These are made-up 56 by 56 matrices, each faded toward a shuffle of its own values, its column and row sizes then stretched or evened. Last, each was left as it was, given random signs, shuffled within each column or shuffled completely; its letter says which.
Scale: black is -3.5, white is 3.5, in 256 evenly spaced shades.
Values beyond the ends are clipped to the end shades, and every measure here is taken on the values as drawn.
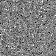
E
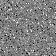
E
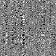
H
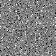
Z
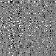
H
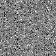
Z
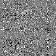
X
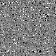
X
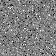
E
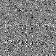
X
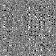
H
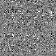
X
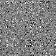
X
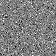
E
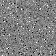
E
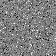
E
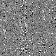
Z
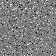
E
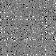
X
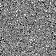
E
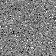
E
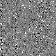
Z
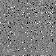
X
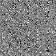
Z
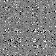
X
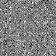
X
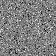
E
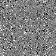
X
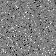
E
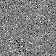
E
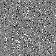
Z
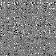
X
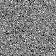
E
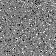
E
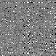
H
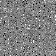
Z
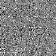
X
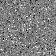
E
